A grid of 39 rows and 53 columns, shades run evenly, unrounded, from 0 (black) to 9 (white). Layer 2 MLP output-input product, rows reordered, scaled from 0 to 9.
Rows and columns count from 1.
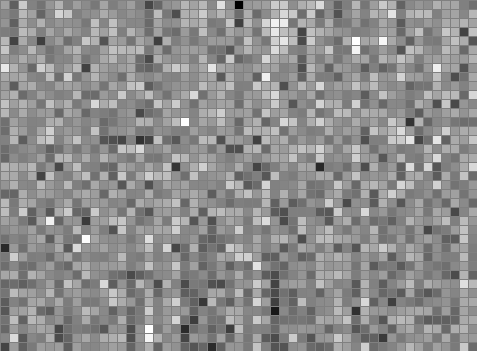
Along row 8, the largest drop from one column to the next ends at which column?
10
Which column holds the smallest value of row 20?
5
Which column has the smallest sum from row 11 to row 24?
13
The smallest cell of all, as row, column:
1, 27
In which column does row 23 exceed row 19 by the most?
20
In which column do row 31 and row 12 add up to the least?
51
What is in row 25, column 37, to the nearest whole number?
3
